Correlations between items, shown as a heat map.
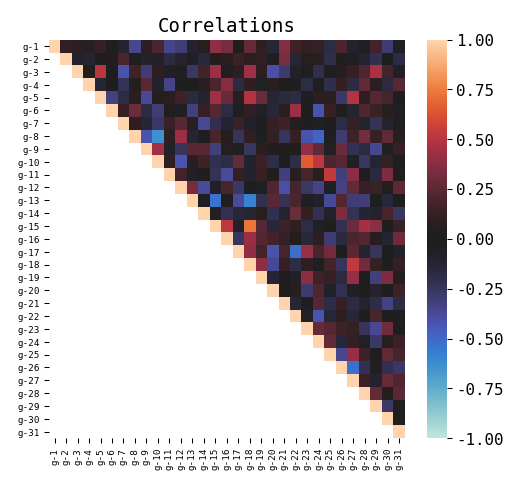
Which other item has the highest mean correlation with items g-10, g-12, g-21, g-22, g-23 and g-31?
g-9
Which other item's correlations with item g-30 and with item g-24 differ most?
g-8
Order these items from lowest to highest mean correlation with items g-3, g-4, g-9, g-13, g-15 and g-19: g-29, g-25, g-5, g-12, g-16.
g-25, g-12, g-29, g-5, g-16
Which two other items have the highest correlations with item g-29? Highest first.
g-3, g-15
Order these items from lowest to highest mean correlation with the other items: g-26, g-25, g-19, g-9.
g-26, g-9, g-25, g-19
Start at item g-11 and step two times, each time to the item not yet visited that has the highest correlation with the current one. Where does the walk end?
g-27
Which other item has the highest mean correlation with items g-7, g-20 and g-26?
g-13
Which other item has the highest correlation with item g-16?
g-15
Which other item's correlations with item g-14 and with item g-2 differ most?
g-7
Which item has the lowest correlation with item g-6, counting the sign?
g-24
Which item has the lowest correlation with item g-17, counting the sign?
g-22
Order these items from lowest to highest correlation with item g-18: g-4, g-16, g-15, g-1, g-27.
g-4, g-1, g-16, g-27, g-15
